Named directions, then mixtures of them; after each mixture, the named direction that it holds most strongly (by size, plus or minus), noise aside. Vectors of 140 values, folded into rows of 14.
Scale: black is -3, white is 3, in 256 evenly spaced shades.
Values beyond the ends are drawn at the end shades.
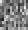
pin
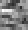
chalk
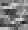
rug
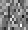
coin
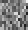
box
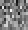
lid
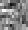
chalk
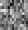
chalk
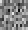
pin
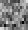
chalk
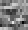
rug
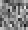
box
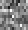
chalk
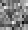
rug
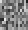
pin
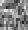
chalk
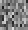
pin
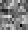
chalk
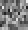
lid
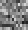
chalk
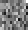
box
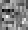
chalk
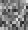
box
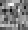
chalk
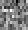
lid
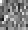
pin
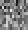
lid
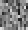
box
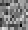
coin
